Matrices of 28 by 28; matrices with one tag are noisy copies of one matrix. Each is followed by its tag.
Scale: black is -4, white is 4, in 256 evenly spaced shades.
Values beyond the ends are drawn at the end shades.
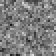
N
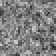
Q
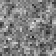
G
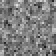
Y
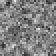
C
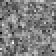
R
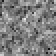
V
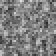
Y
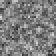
C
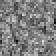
R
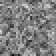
N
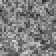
Q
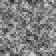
N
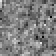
Q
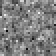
V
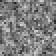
R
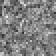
V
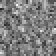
Y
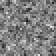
C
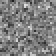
N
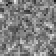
C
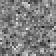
N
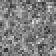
G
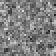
G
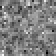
V
